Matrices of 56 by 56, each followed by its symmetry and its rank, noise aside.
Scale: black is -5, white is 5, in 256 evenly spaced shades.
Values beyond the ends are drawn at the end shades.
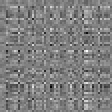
antisymmetric, rank two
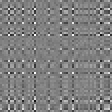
symmetric, rank one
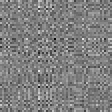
no symmetry, rank three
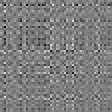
symmetric, rank two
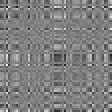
symmetric, rank one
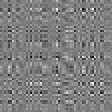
no symmetry, rank two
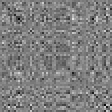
symmetric, rank three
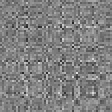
symmetric, rank three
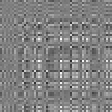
symmetric, rank two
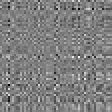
no symmetry, rank three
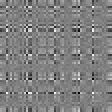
symmetric, rank one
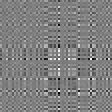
symmetric, rank one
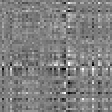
antisymmetric, rank two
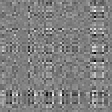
antisymmetric, rank two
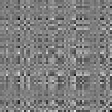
symmetric, rank two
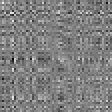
no symmetry, rank three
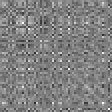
symmetric, rank three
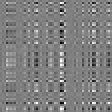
no symmetry, rank one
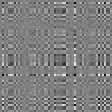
symmetric, rank one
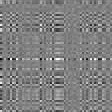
no symmetry, rank one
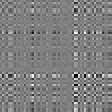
symmetric, rank one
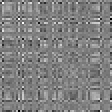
symmetric, rank two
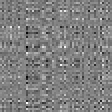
no symmetry, rank three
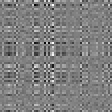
no symmetry, rank one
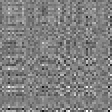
no symmetry, rank three
